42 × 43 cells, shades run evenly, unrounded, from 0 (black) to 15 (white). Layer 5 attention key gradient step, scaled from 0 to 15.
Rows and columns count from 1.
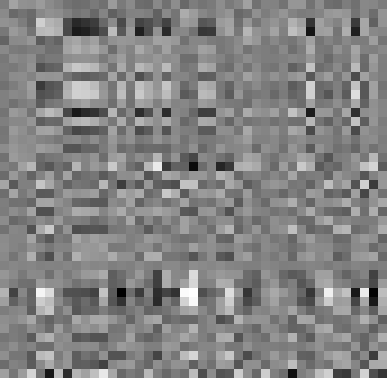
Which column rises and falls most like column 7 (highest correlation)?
36
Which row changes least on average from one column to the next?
30
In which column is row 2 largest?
21
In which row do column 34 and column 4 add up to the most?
19
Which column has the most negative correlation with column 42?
22
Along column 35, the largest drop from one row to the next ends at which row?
13
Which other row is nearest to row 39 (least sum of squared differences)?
7
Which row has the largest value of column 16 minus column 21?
11
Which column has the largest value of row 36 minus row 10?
41
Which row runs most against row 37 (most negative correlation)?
18
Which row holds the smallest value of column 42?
33
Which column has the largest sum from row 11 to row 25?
42
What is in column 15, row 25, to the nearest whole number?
10
